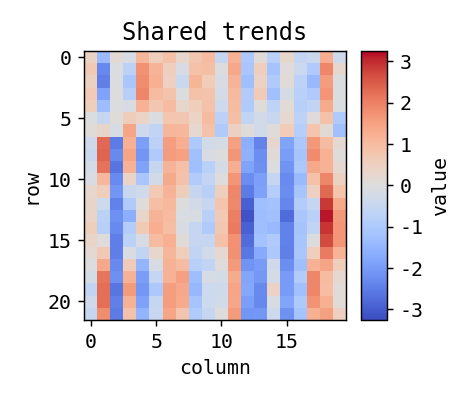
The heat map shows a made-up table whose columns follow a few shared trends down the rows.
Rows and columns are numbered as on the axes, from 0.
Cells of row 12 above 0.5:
6
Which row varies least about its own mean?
5
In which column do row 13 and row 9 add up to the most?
18
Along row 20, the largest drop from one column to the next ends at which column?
2
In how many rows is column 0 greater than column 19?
7
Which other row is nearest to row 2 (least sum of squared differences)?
1
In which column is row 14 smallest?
12
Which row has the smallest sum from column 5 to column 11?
9
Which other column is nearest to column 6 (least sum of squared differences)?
11
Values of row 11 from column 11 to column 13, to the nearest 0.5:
2 -2.5 -2
